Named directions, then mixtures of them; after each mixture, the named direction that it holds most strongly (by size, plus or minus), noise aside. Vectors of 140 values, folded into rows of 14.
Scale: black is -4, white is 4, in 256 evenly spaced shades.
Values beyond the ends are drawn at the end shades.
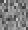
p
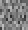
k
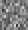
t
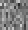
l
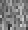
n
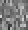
n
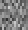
k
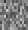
t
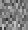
k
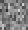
p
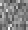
l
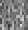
n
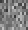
p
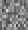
t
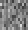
l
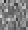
p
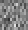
t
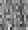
n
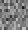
p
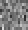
k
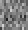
k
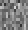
l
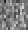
n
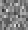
t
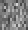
t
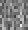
n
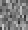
k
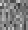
l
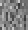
l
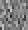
k
